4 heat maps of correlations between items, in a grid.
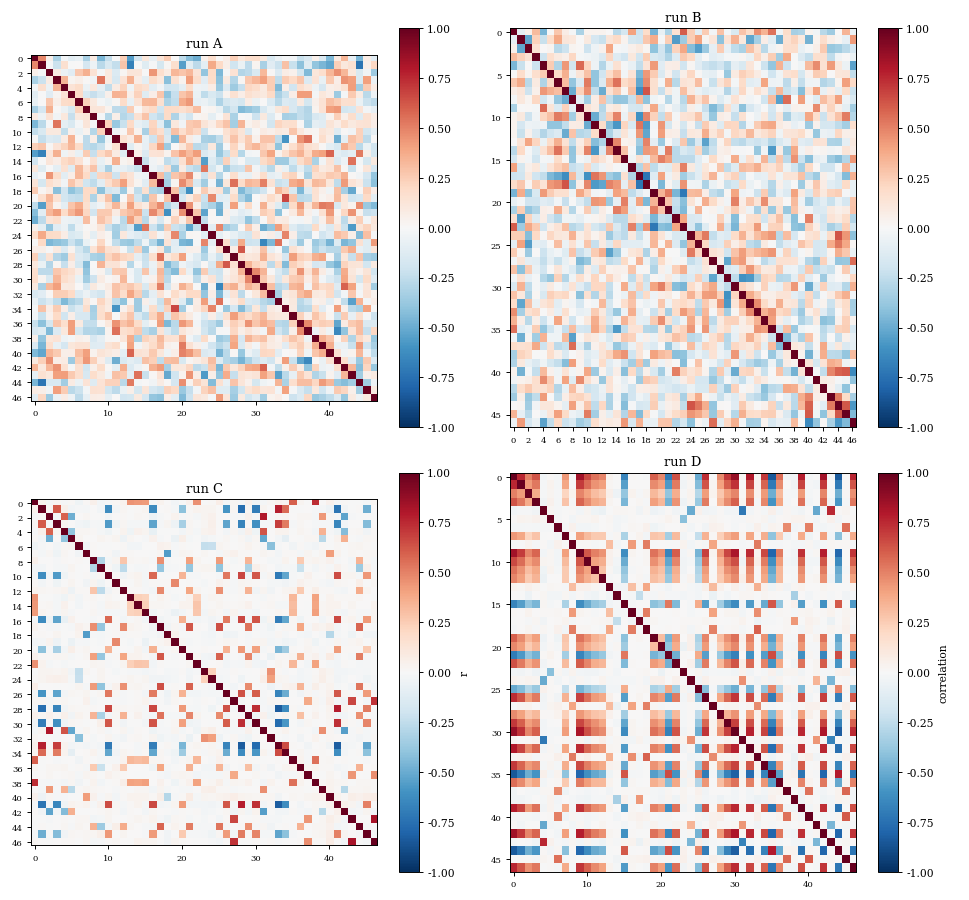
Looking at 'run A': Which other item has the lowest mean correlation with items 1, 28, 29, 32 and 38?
7
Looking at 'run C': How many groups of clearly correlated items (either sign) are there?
8
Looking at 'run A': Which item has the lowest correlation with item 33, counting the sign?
43
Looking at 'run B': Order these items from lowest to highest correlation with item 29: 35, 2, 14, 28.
28, 2, 14, 35
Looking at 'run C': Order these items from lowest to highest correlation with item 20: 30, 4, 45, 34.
34, 4, 45, 30
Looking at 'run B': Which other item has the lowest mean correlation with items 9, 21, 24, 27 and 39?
23
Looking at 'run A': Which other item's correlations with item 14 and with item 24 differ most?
34
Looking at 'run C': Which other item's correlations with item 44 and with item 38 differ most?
0
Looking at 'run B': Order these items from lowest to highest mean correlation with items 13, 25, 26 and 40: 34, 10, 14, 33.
33, 34, 14, 10
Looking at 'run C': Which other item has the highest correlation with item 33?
1
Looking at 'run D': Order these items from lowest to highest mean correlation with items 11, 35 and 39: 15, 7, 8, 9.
15, 8, 7, 9
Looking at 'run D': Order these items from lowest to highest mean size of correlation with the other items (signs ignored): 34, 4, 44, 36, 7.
4, 7, 36, 34, 44
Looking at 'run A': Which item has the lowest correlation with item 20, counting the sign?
1
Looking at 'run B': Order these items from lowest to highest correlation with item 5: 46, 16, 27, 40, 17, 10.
17, 46, 27, 40, 16, 10
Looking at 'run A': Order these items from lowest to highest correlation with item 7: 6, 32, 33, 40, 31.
31, 32, 33, 6, 40
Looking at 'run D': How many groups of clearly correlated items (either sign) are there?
6
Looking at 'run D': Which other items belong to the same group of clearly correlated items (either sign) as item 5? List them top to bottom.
23
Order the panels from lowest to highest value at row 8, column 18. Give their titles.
run B, run C, run A, run D
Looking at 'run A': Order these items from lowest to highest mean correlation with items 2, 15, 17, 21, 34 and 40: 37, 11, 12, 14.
37, 11, 14, 12
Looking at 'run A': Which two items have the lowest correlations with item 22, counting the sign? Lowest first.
0, 29
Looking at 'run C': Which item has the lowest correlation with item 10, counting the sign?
33
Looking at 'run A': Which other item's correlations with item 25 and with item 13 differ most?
40
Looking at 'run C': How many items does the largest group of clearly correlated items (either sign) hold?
12
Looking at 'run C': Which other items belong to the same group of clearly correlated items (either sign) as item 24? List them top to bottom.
6, 23, 32
